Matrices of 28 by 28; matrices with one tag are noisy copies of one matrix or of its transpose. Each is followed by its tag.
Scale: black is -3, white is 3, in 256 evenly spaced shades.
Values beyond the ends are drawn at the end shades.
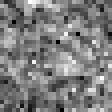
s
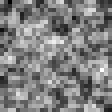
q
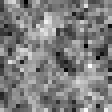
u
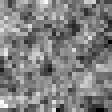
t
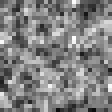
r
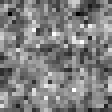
r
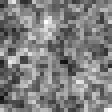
u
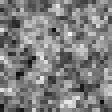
q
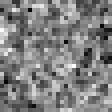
s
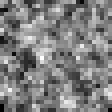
q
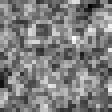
r
